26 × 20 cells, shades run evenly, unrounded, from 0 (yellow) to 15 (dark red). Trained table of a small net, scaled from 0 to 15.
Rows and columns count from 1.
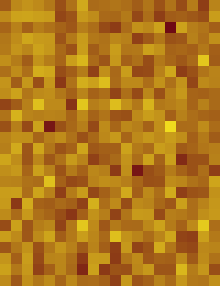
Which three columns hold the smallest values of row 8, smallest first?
10, 8, 9
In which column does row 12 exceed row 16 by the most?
5
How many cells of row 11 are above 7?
10
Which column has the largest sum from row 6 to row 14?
18
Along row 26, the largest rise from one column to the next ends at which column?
13
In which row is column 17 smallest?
25
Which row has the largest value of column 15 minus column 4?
2
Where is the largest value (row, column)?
3, 16
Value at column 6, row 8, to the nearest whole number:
12
